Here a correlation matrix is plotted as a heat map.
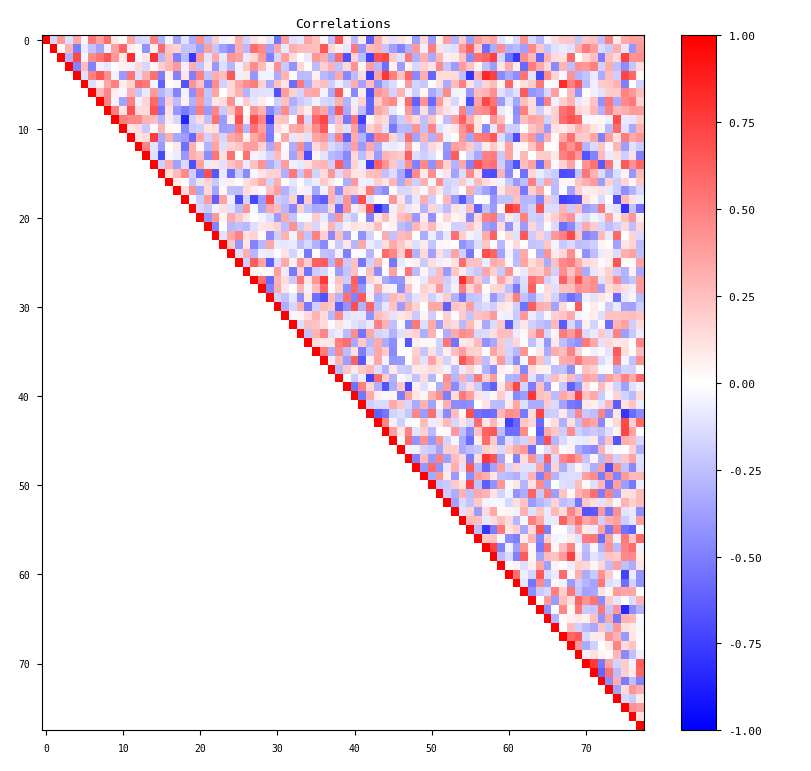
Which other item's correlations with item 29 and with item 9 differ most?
18
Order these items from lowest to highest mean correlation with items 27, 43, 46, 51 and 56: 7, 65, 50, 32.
50, 32, 65, 7
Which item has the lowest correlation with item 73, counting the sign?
48
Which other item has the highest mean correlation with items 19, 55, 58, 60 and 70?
64
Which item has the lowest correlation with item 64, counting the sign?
75
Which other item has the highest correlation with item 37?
15
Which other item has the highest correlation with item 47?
57
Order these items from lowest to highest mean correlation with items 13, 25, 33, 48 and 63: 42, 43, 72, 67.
43, 72, 42, 67
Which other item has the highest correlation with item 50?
55
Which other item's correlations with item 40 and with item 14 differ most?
42
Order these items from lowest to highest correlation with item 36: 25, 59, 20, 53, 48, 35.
20, 53, 48, 59, 35, 25
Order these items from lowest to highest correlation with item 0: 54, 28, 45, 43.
45, 28, 54, 43
